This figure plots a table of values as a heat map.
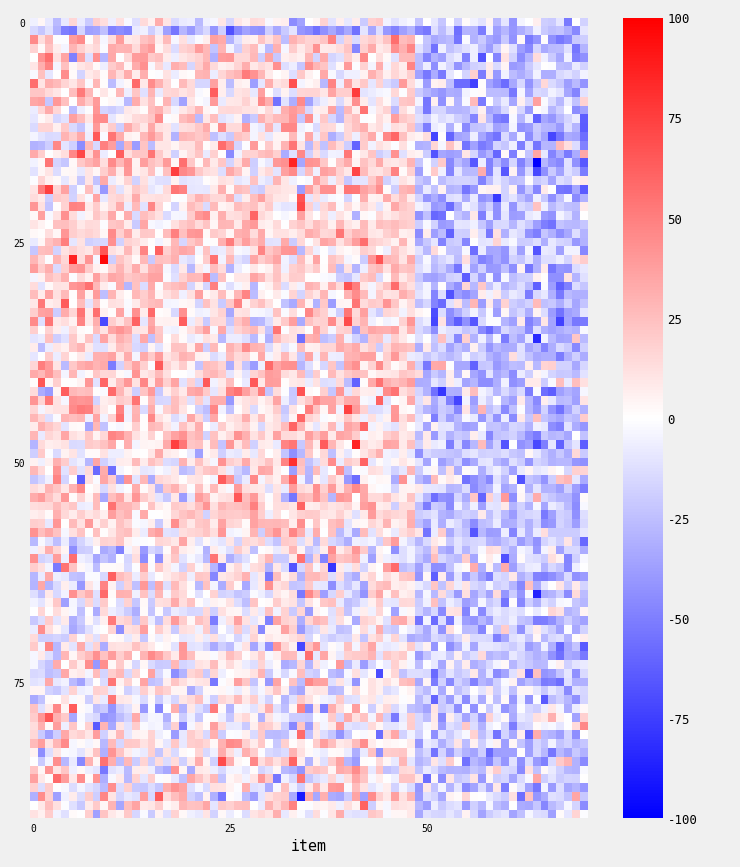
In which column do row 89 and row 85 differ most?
33
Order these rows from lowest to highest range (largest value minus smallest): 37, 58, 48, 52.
37, 58, 52, 48
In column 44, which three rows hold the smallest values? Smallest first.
74, 81, 83
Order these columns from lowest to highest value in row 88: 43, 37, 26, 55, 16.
26, 55, 37, 43, 16
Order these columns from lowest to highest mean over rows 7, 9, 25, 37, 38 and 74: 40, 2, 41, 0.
2, 0, 40, 41
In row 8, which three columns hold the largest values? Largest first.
41, 23, 6
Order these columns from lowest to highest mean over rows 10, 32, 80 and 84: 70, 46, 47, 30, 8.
70, 46, 8, 47, 30
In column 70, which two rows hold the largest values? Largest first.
80, 15
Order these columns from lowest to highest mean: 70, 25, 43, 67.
67, 70, 25, 43
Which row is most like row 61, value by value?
78
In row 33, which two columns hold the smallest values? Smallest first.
51, 67
